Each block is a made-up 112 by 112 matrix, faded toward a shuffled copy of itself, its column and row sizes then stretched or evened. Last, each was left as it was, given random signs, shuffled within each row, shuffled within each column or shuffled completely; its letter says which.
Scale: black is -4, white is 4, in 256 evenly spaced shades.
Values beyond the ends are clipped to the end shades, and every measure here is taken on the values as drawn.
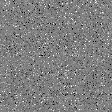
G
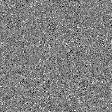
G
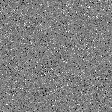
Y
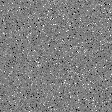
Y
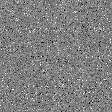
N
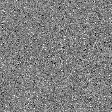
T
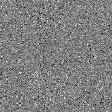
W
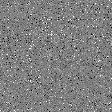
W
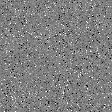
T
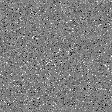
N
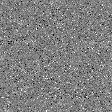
N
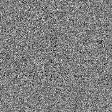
G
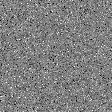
Y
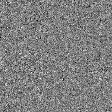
G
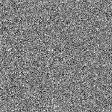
W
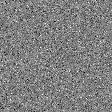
Y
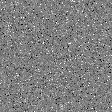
Y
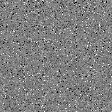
G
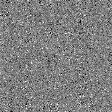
G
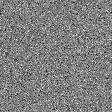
Y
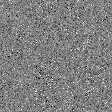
T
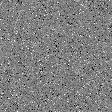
Y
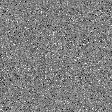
N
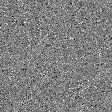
Y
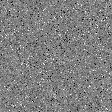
Y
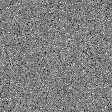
Y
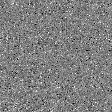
N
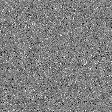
N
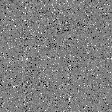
G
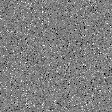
T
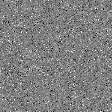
W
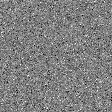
Y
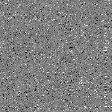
W
